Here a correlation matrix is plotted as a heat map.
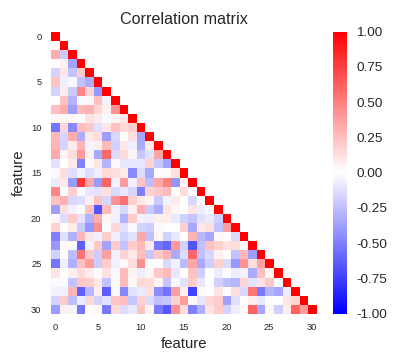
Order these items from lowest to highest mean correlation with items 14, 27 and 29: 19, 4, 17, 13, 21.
13, 21, 17, 19, 4
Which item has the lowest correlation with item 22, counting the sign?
0
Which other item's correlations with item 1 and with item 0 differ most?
10
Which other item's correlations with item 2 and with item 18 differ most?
8
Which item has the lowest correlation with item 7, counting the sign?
2
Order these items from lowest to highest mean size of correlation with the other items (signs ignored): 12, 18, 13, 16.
18, 12, 13, 16
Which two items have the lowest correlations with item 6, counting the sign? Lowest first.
28, 30
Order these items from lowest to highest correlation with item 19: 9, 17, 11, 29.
11, 17, 9, 29
